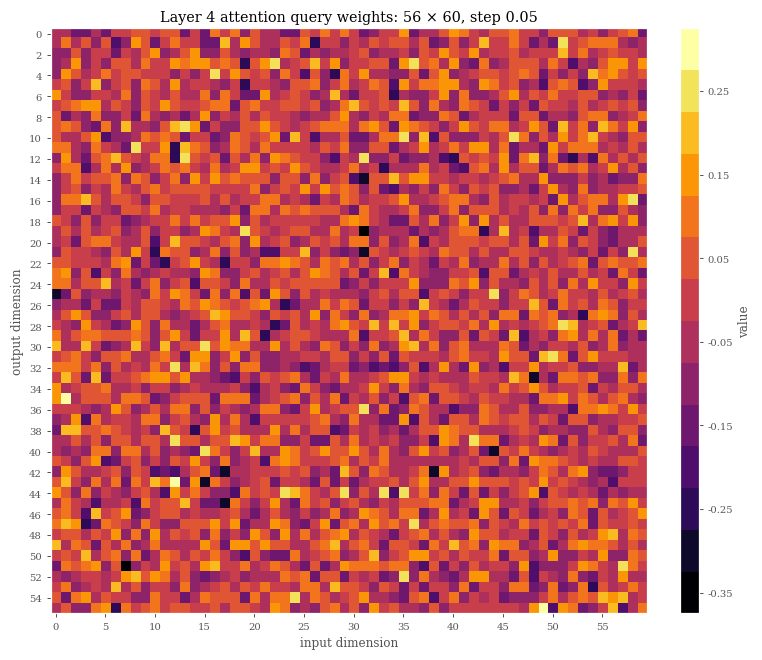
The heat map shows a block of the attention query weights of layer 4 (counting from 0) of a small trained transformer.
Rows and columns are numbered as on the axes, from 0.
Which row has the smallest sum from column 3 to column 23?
42
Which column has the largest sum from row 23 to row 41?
15
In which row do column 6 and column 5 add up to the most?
12
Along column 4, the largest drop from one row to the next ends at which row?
47
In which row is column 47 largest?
51
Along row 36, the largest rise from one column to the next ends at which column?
53
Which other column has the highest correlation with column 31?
55
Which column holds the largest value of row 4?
16
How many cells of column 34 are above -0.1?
36
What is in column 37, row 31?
0
